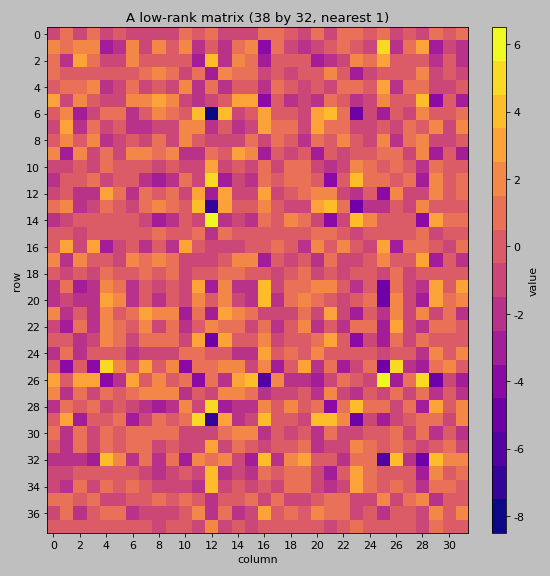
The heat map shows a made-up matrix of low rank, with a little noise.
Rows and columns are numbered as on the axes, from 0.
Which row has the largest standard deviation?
26
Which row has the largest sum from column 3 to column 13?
25
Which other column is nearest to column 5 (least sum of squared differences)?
30
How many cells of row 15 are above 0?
6
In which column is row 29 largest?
11
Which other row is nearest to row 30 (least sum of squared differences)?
27
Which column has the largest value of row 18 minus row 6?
12
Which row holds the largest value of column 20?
29
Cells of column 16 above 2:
9
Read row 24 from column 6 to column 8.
-2 -1 -1
